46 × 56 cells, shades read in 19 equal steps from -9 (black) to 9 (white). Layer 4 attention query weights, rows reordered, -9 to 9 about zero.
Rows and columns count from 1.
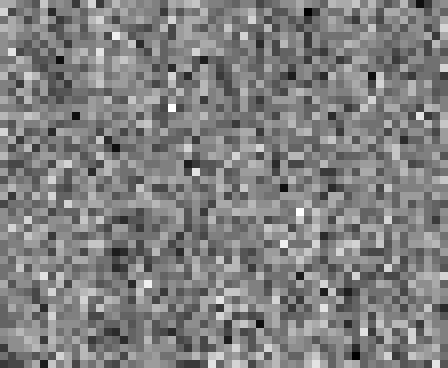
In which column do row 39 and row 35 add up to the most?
54
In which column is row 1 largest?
12
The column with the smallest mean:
21
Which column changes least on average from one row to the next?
27
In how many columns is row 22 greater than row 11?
24
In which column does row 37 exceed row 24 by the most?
42
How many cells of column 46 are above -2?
38
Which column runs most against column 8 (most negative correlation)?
16
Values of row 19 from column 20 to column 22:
-4 -3 0
